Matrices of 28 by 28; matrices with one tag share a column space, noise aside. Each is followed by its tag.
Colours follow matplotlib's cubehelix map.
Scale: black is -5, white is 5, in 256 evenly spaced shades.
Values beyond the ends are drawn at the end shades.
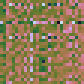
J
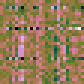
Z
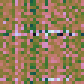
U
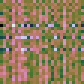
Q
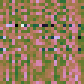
Q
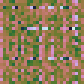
Z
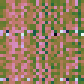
U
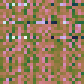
J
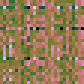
Z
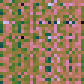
J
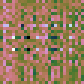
Q
